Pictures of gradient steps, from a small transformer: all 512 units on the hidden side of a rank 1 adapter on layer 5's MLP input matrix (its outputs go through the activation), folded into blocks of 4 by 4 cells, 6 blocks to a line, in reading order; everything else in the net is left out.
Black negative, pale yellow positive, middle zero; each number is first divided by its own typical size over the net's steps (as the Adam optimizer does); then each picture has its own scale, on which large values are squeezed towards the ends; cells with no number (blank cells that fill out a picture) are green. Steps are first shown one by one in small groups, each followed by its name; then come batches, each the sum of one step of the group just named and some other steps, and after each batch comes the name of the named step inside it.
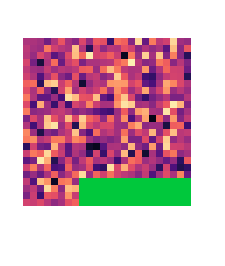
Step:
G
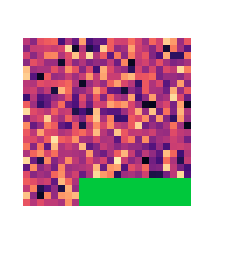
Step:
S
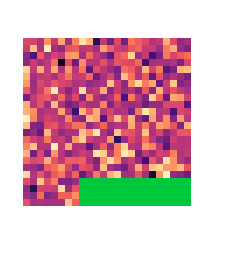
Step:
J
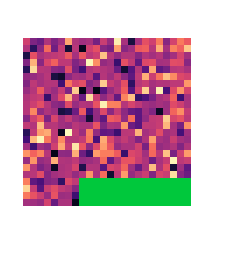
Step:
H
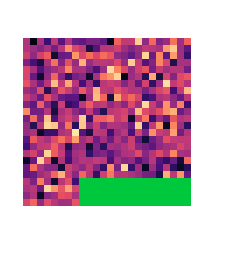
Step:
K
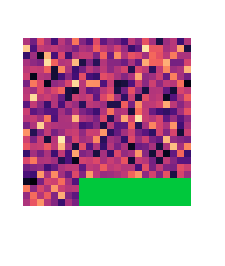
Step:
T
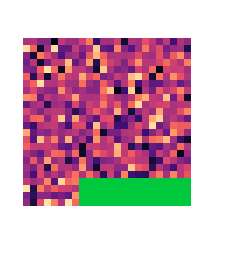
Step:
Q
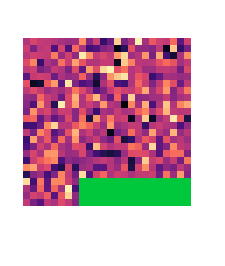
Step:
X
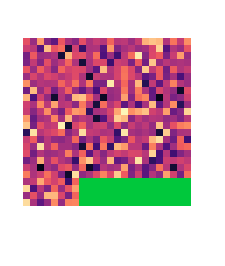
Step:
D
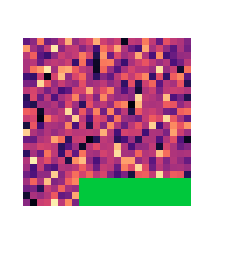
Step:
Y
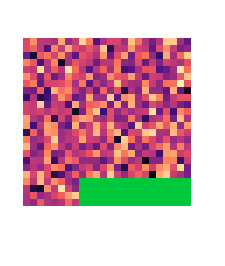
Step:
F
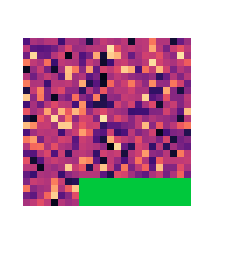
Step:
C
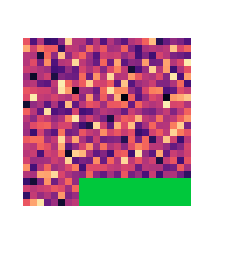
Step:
T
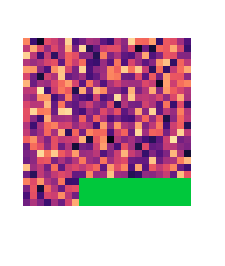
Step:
K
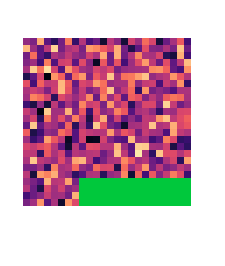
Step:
Y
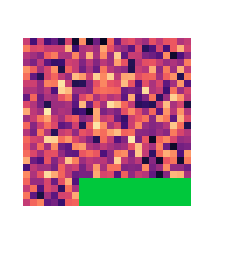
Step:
S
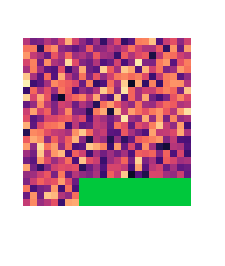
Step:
D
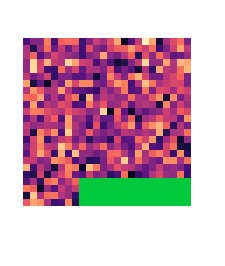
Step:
H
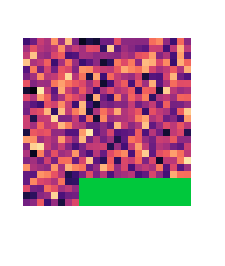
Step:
C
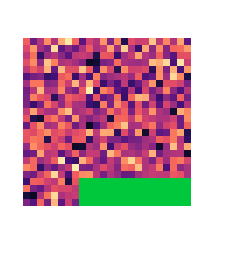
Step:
Y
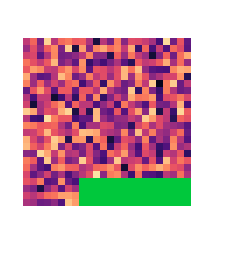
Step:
S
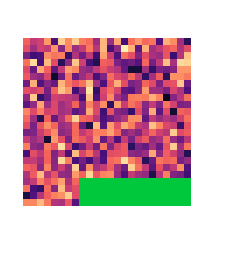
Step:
F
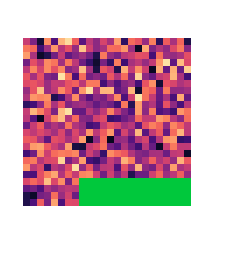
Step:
Y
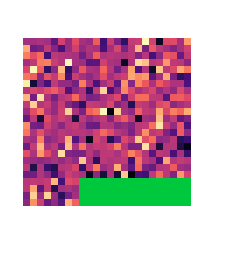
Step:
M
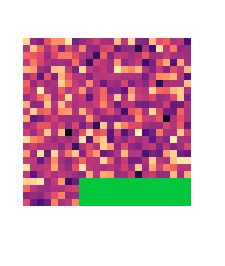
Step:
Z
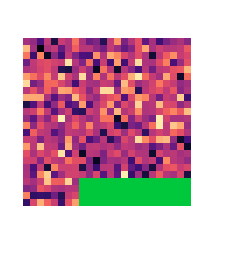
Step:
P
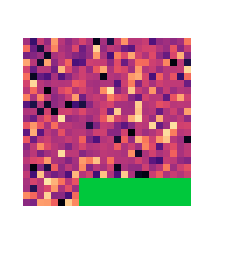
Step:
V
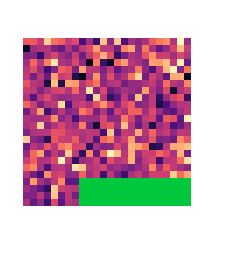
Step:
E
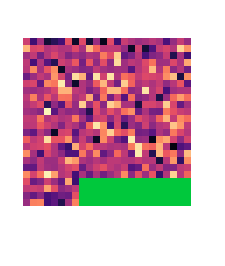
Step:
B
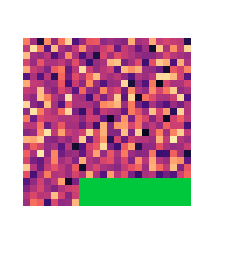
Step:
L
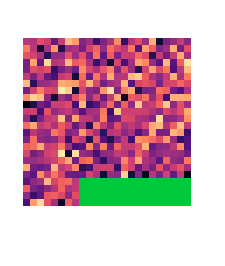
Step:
P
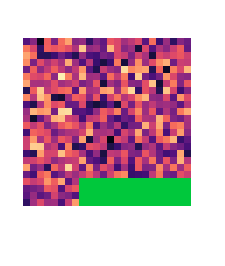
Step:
P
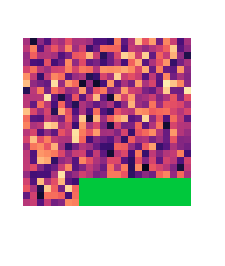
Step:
M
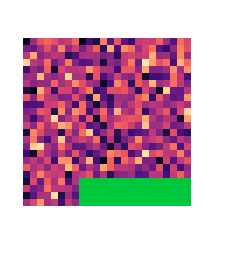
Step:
E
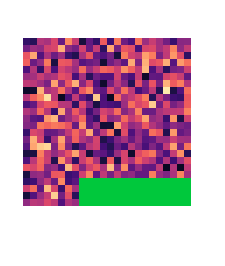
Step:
E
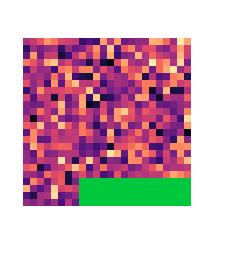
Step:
E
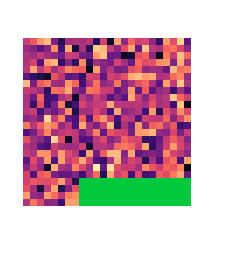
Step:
E
